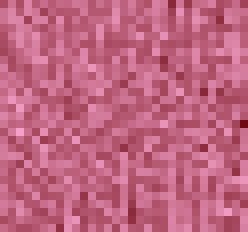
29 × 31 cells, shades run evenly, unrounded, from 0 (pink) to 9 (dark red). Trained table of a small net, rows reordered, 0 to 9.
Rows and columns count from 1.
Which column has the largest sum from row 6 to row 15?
21
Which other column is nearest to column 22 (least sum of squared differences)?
24
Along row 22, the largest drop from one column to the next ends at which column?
31
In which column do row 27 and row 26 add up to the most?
17
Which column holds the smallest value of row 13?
2
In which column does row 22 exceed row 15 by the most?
30
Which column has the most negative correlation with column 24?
20
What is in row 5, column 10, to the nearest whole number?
3
